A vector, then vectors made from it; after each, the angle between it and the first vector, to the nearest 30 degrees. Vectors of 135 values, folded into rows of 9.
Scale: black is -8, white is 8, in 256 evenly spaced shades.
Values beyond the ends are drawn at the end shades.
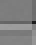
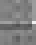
150 degrees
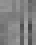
90 degrees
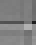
30 degrees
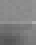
120 degrees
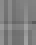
60 degrees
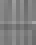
120 degrees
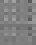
120 degrees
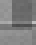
120 degrees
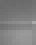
90 degrees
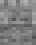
120 degrees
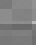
150 degrees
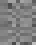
90 degrees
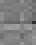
30 degrees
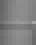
120 degrees
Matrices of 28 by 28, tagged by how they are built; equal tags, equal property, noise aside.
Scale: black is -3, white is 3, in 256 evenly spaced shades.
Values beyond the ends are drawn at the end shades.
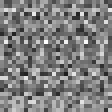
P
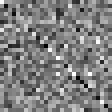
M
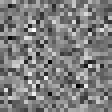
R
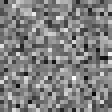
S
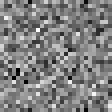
P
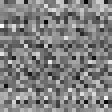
P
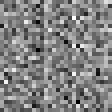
R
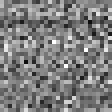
P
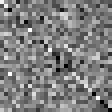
M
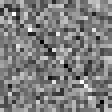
M
